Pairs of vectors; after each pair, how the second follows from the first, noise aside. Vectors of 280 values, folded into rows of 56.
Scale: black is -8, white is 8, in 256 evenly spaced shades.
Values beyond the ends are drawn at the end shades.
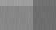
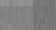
shrunk.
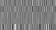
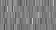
shuffled.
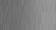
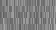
shuffled.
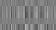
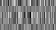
reversed, scaled up.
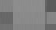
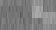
wrapped around, negated.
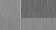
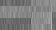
wrapped around.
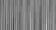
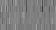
wrapped around, negated, partly zeroed.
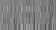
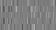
wrapped around, negated, partly zeroed.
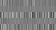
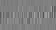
wrapped around, negated, partly zeroed.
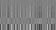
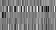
wrapped around, scaled up.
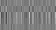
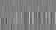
partly zeroed.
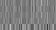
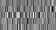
wrapped around, negated, scaled up.
